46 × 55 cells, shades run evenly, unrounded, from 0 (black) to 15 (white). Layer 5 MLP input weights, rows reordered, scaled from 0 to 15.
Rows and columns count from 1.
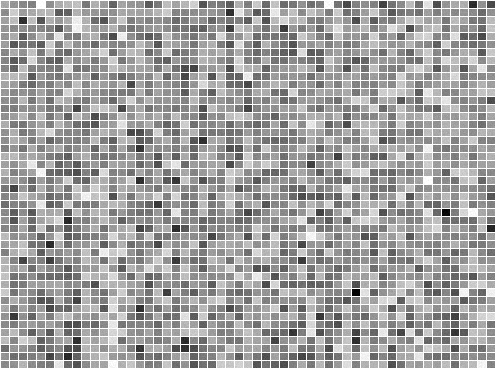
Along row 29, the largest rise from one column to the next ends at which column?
5
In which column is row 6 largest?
27
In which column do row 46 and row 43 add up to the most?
13
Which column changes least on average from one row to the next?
1
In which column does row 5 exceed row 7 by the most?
7
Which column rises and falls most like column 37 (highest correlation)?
8
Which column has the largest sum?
48
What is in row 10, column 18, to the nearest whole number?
11
